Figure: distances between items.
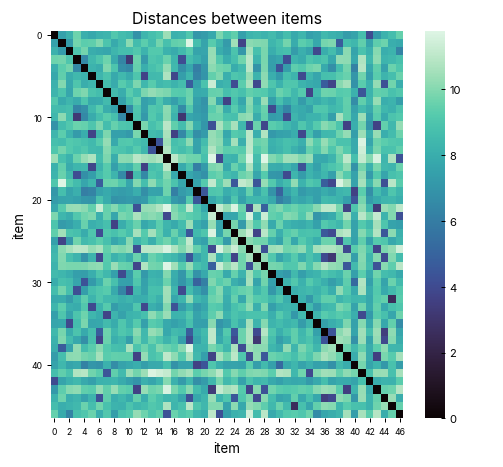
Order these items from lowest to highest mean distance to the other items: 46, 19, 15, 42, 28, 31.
19, 42, 31, 46, 28, 15
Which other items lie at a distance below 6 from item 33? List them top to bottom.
5, 12, 16
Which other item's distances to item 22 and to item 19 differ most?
15
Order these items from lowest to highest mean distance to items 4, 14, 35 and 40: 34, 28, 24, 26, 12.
12, 24, 34, 28, 26
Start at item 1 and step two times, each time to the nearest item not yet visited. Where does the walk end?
38
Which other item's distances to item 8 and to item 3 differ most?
10
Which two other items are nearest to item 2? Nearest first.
35, 46
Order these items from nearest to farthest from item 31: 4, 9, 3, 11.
3, 9, 4, 11
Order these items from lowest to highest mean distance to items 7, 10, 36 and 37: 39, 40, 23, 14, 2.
40, 2, 23, 14, 39
